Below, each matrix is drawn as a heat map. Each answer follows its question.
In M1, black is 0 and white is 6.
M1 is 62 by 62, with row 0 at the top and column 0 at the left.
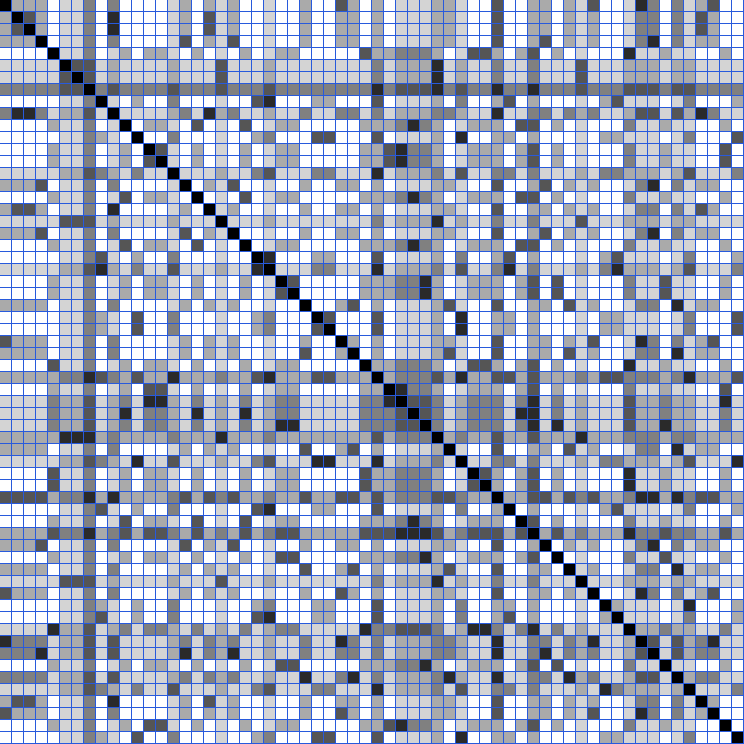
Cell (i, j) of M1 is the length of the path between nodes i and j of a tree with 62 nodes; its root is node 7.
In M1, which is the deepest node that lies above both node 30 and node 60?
44
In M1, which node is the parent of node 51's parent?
31
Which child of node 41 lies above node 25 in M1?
56
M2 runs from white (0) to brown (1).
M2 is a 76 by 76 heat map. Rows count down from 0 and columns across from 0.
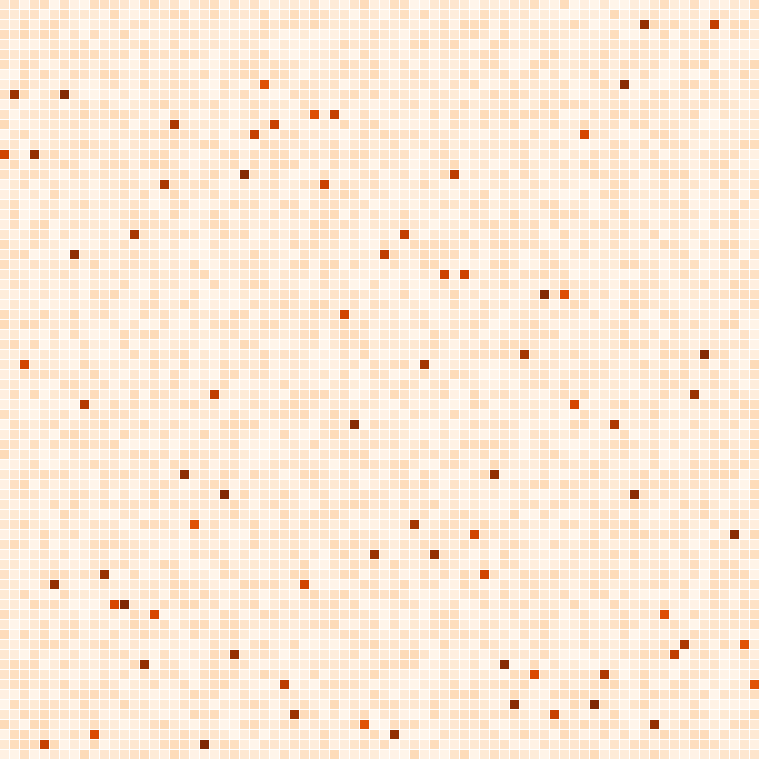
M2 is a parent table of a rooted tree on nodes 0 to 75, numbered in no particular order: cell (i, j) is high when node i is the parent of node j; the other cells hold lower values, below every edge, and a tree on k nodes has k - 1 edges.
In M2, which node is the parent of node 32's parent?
47
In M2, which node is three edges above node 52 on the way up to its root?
36
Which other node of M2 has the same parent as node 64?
71
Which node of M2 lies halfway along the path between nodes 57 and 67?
23
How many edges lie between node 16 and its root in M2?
6
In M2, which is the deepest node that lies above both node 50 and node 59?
42
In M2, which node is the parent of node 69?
39
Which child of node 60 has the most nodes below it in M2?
12
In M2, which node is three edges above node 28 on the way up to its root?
2
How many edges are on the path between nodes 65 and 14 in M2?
6
